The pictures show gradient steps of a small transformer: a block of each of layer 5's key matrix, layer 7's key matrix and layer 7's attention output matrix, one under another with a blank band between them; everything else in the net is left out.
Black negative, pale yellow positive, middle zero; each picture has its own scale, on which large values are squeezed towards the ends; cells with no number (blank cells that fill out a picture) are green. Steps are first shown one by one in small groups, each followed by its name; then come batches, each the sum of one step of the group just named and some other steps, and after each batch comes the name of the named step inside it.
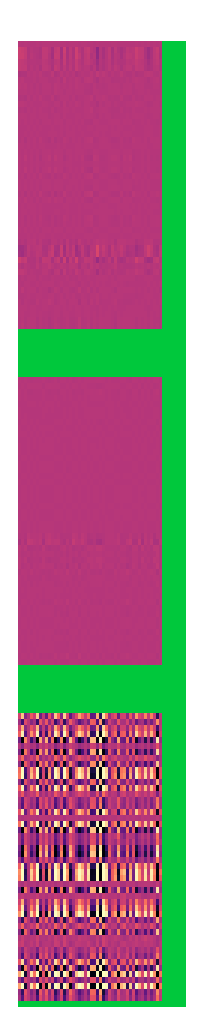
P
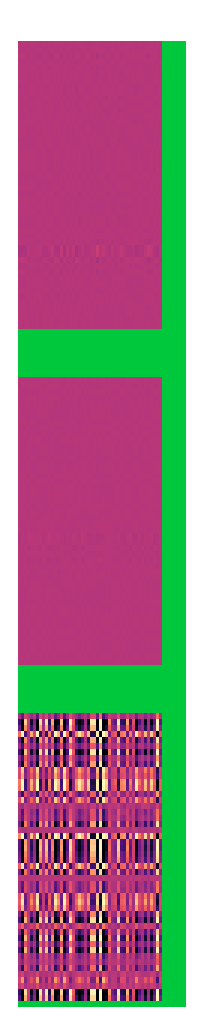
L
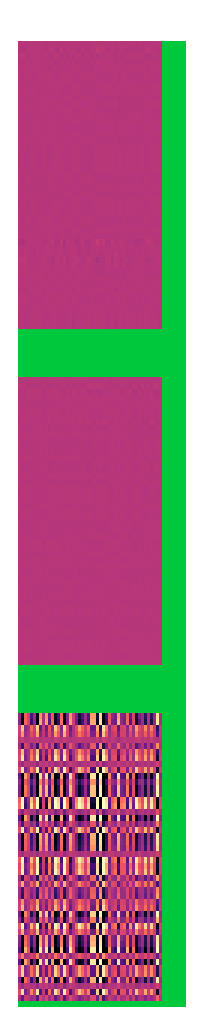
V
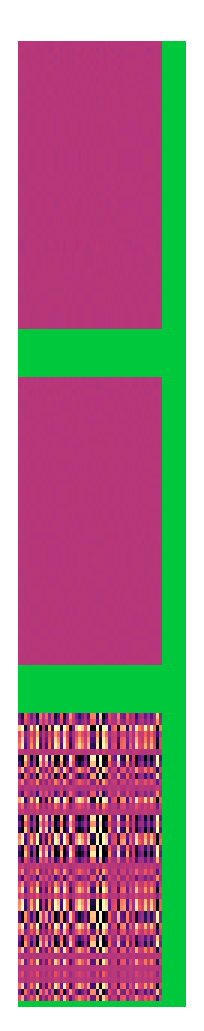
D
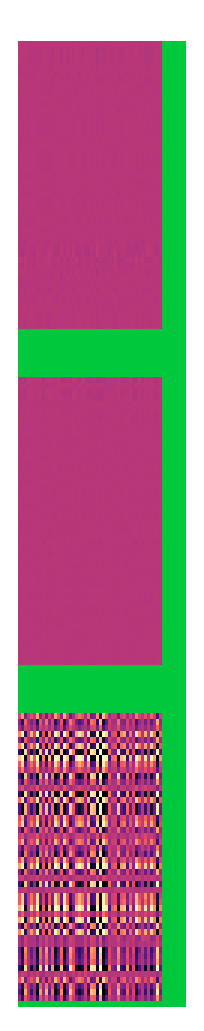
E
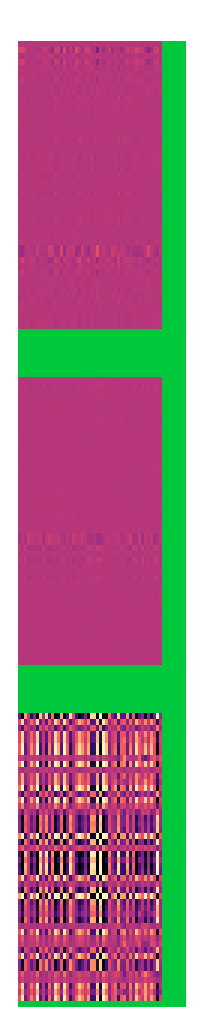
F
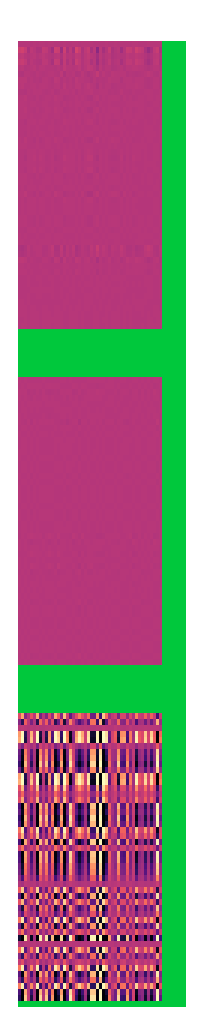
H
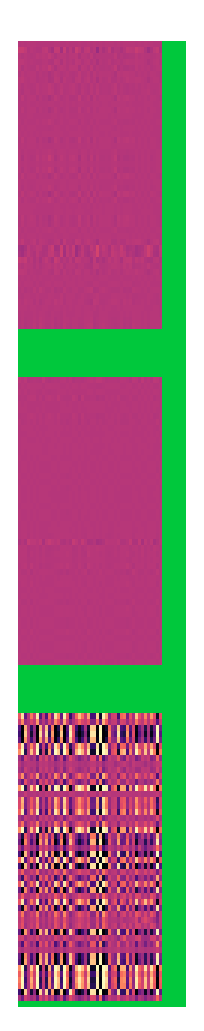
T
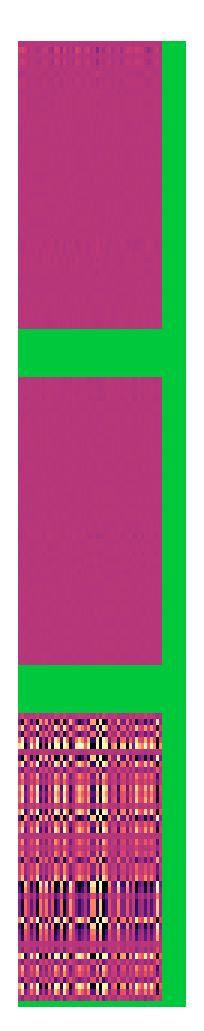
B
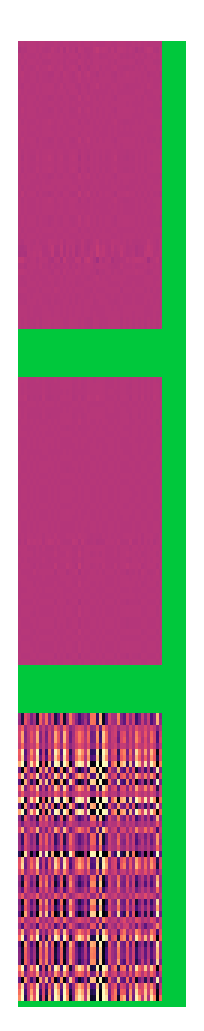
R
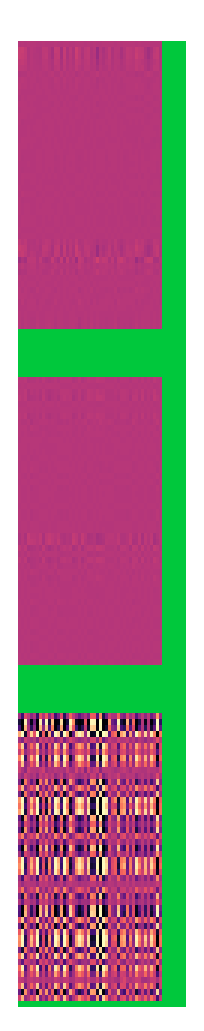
R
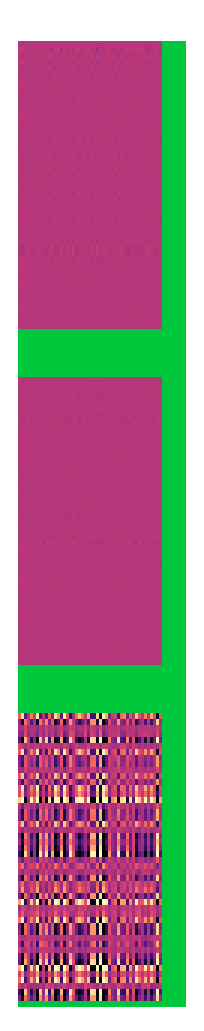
T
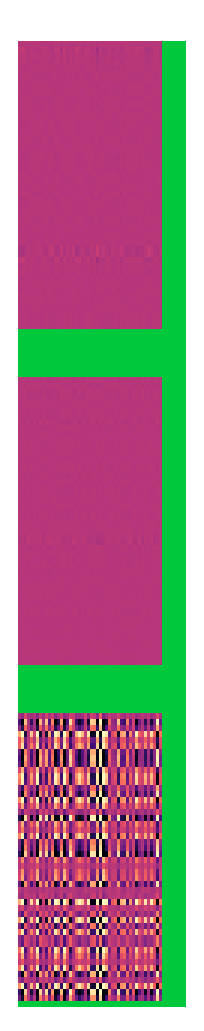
H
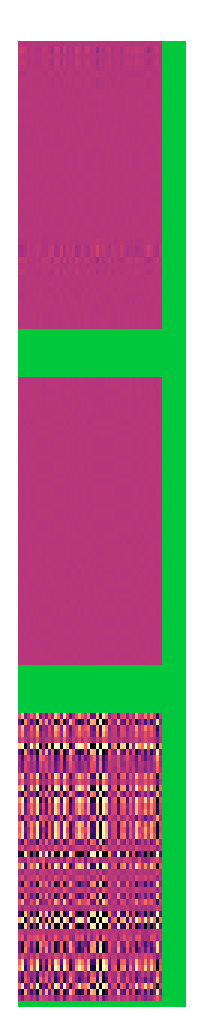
B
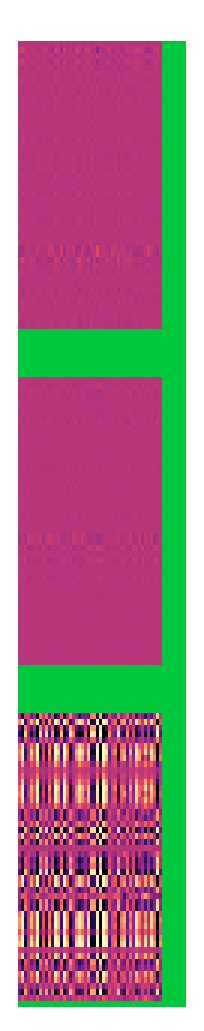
F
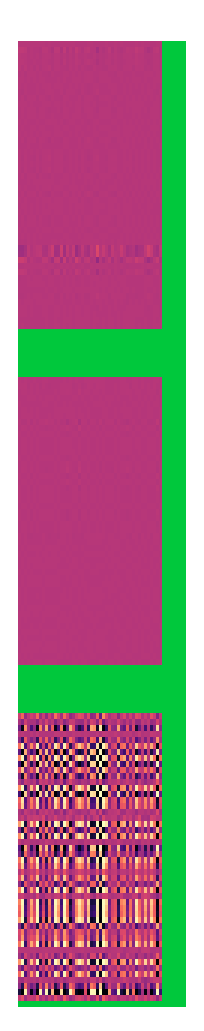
E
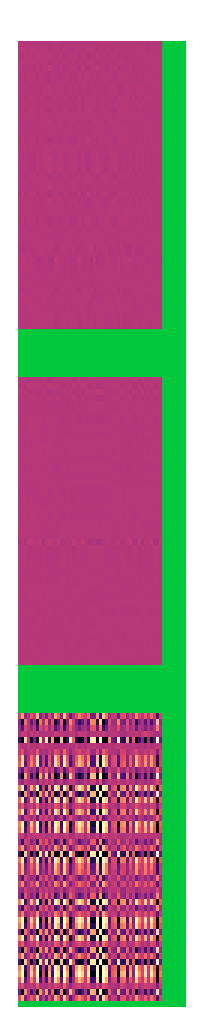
T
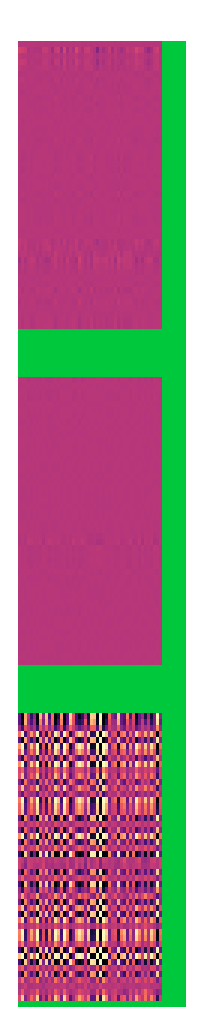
F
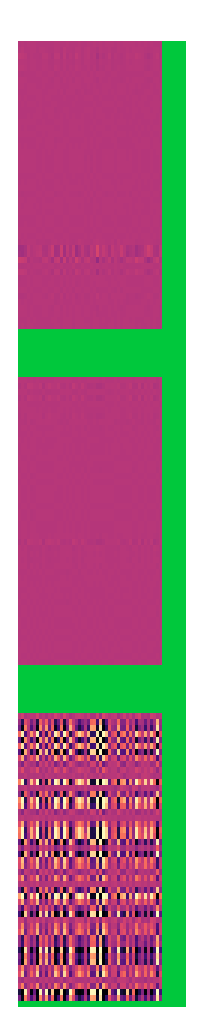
L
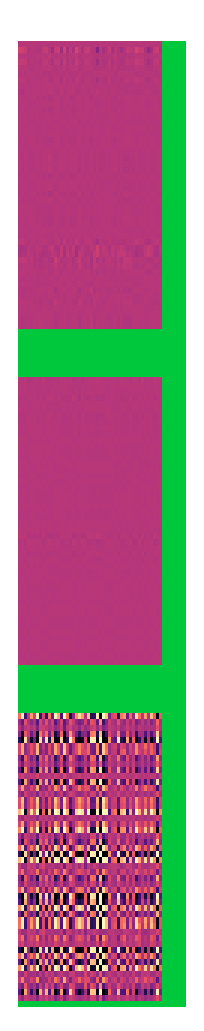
T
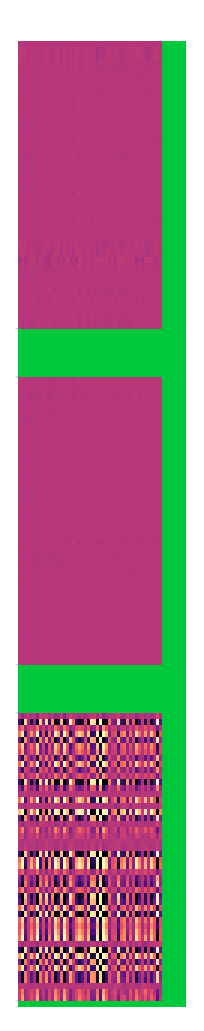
R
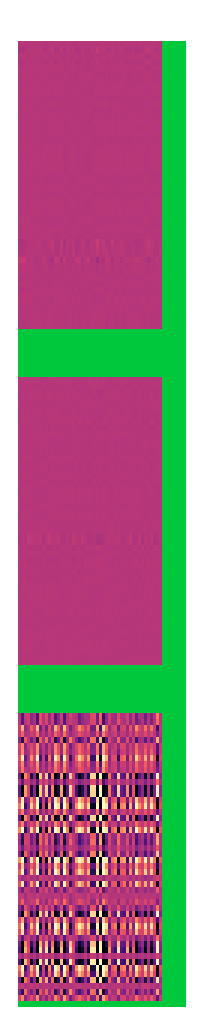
V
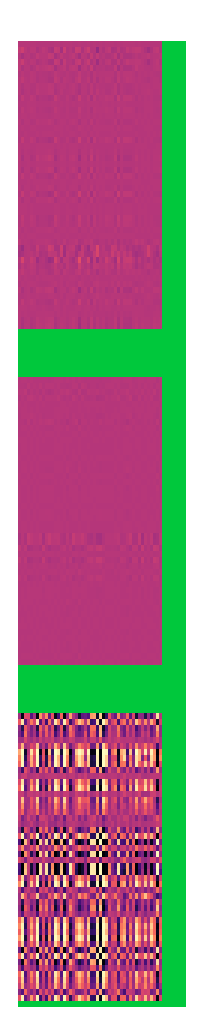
F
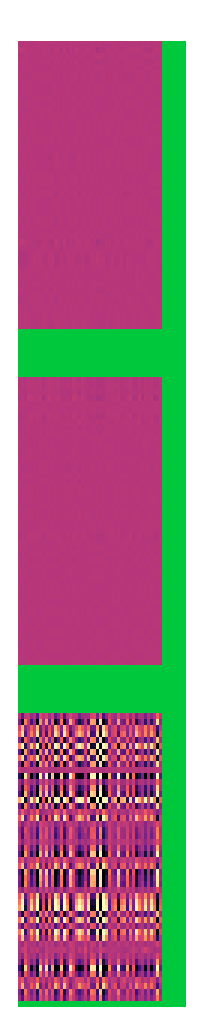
E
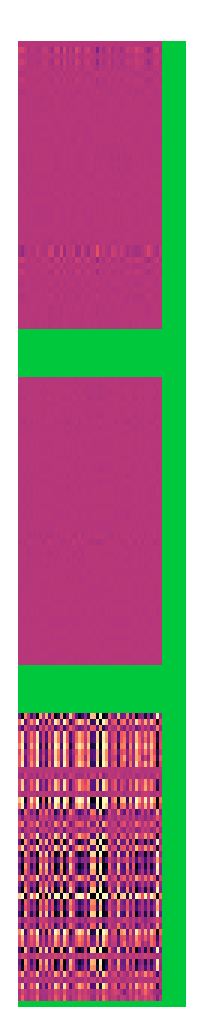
F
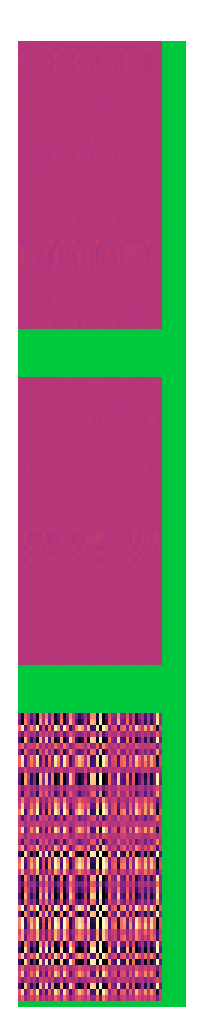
V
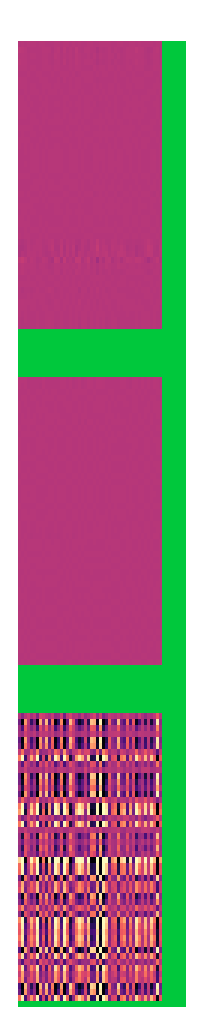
V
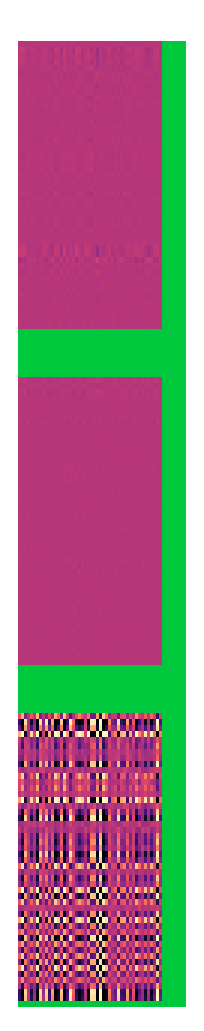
H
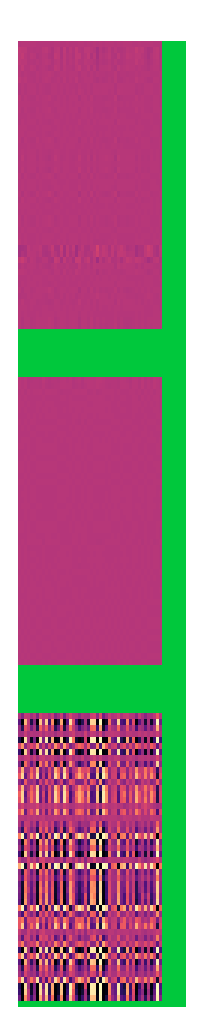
L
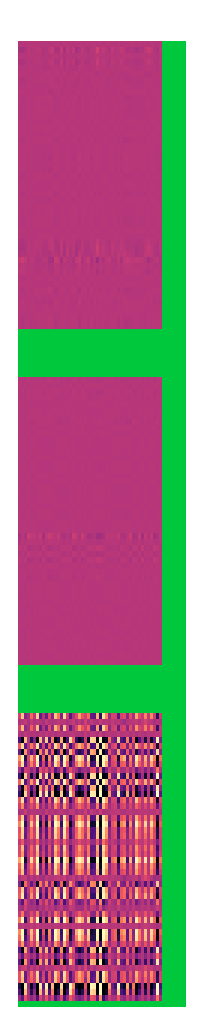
E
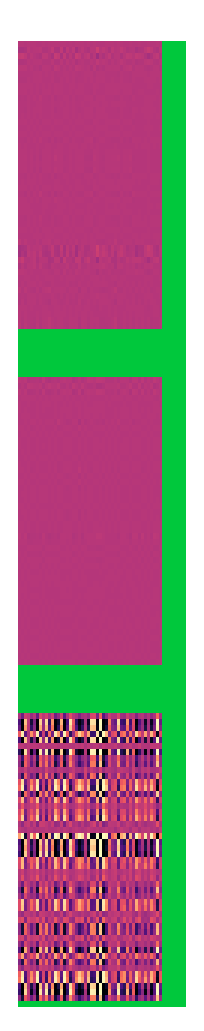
L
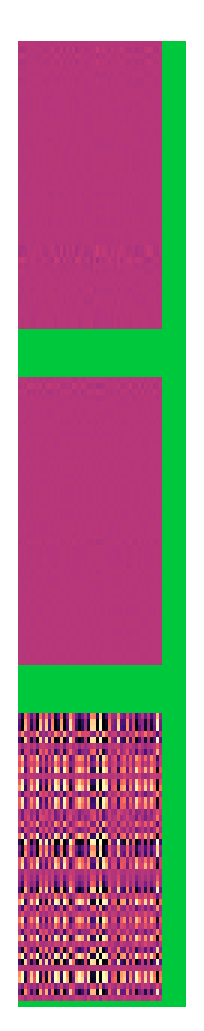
L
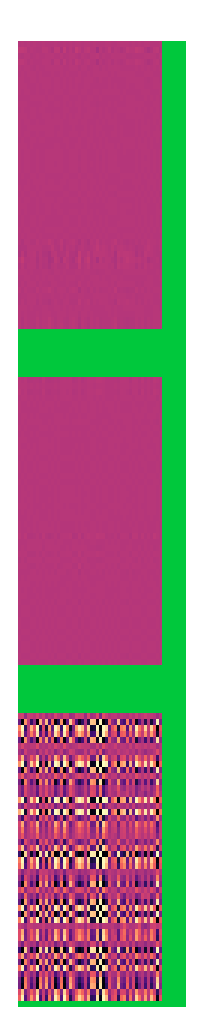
R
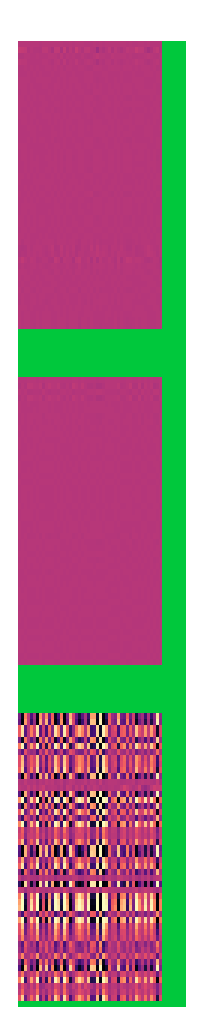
E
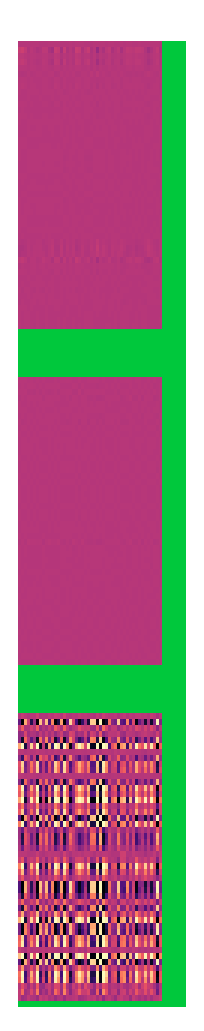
B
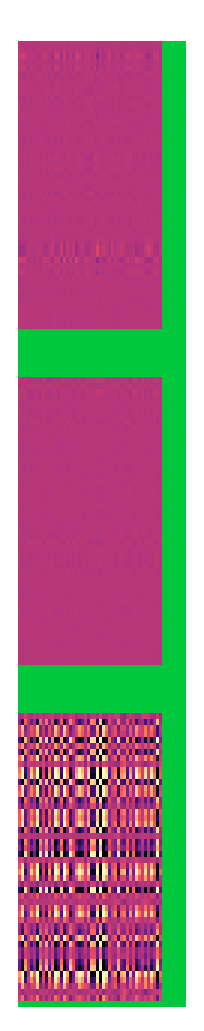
P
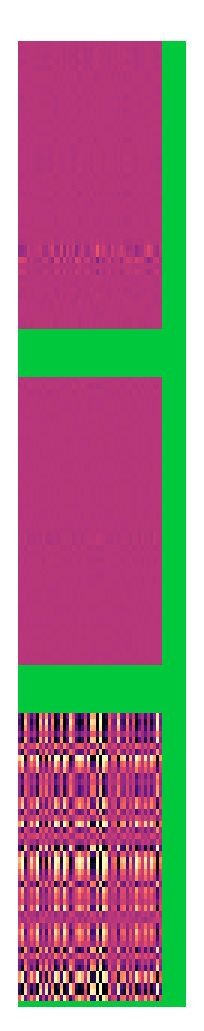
E
